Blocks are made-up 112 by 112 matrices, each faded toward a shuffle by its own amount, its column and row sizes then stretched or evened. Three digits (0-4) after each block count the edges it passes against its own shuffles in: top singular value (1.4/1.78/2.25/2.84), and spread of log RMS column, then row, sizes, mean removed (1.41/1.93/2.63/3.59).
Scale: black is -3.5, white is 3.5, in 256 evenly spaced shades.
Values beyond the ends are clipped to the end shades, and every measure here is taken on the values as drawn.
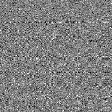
3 1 2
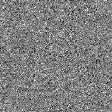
1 1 0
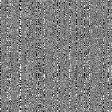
3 4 0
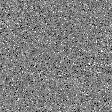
0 0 0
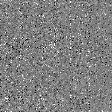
1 2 1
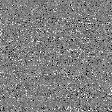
0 1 3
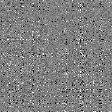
0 3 3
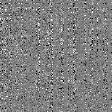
0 4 2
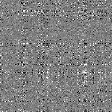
3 3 3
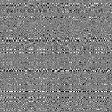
4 0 4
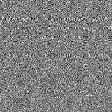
3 0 2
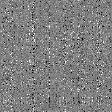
2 3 1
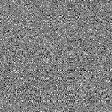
3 0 2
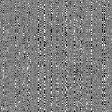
4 4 0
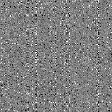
3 3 1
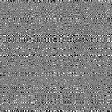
4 1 4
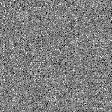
2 1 0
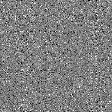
2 1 1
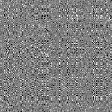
4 3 2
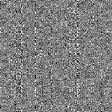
3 3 0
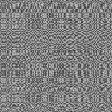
4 1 2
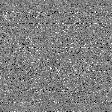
0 0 3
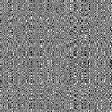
4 4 1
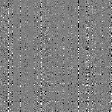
3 4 2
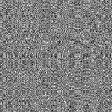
4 1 1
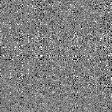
2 3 3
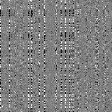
4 4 1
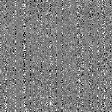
2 4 2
